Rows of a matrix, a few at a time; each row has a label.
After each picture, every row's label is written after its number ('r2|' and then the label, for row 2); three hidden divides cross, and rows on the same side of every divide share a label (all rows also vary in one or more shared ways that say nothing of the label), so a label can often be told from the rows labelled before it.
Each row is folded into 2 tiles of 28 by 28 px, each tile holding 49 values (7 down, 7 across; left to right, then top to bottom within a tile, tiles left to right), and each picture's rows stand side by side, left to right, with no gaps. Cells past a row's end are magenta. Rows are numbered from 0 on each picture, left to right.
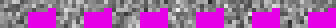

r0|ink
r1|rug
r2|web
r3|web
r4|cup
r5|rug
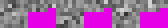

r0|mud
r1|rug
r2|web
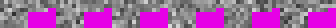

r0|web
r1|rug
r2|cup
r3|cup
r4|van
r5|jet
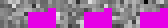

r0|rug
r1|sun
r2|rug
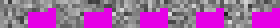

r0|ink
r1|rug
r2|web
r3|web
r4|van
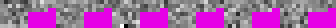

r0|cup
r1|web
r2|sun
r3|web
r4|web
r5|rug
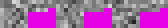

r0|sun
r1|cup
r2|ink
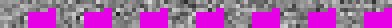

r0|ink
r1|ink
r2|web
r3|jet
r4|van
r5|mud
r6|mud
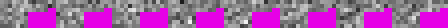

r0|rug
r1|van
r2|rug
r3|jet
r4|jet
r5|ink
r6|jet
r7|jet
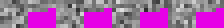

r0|jet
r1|cup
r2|web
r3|rug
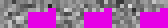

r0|jet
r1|web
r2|cup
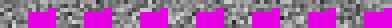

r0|mud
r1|web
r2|jet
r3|ink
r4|rug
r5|jet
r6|cup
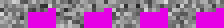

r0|sun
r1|mud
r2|mud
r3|web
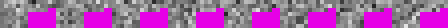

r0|rug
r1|sun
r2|van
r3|cup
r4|van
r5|ink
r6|mud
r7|jet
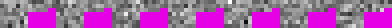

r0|rug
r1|rug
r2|van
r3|van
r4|rug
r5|rug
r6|web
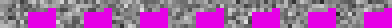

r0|cup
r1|ink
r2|rug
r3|jet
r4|jet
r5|van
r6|van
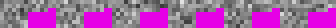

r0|sun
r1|jet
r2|van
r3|ink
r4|sun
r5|sun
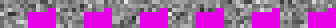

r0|web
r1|mud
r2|ink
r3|web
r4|sun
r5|sun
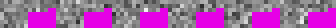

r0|web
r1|rug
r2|van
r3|web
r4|jet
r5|jet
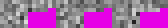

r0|ink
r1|jet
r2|rug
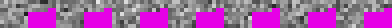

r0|rug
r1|mud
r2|ink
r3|van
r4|rug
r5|ink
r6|web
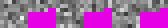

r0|jet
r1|mud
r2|web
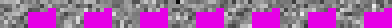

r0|ink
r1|jet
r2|sun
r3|ink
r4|web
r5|van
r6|web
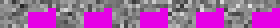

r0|jet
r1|web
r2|sun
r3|mud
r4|web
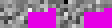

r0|jet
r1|ink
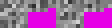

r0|web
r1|jet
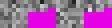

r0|van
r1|mud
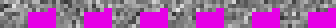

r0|web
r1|cup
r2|ink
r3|web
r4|jet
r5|van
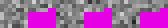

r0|sun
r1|van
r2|ink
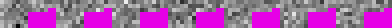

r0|cup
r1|cup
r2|sun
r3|jet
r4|jet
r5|van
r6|web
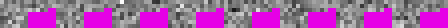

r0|jet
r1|van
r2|jet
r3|web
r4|mud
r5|cup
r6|van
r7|cup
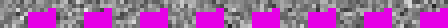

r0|jet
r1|van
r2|jet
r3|rug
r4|web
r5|mud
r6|mud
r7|sun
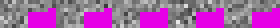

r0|ink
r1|jet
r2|sun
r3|cup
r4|ink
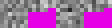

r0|mud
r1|mud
